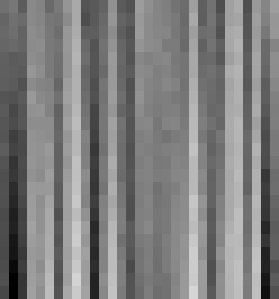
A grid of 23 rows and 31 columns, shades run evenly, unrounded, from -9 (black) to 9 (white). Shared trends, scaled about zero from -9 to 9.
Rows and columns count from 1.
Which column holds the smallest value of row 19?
2
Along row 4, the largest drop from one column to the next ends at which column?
28
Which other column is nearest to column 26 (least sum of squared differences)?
29
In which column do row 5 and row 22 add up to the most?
9
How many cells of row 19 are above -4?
27
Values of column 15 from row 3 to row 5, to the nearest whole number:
-3 -3 -3
